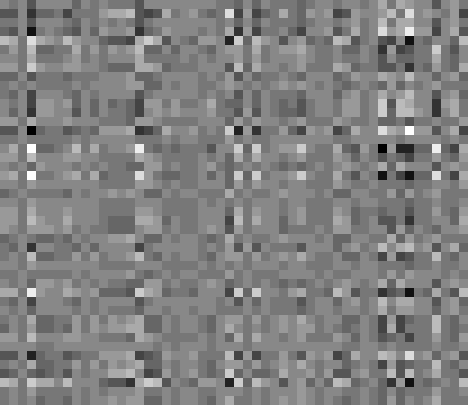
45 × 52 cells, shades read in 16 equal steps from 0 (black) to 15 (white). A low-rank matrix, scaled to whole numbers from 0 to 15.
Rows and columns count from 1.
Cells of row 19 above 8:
8
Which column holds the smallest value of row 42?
17
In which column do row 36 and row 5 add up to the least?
46
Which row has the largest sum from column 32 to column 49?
15
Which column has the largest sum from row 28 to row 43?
49
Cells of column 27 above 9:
10
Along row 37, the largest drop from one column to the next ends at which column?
45
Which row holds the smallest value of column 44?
43
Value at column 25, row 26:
8
